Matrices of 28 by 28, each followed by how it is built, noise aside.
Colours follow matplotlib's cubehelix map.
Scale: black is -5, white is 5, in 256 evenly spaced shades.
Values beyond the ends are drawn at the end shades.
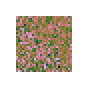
lower triangular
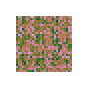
blocks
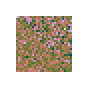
upper triangular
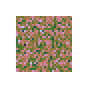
repeating columns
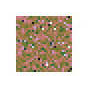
sparse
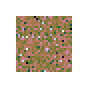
sparse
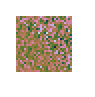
upper triangular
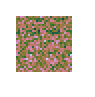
repeating columns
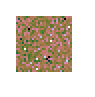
sparse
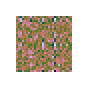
low rank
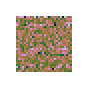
uneven rows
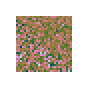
lower triangular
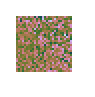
upper triangular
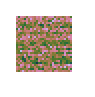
blocks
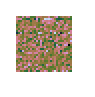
uneven rows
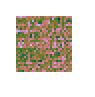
blocks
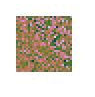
upper triangular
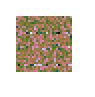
uneven rows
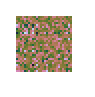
low rank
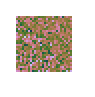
lower triangular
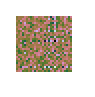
low rank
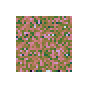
uneven rows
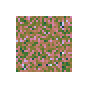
low rank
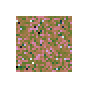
sparse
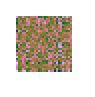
low rank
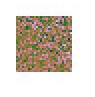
upper triangular
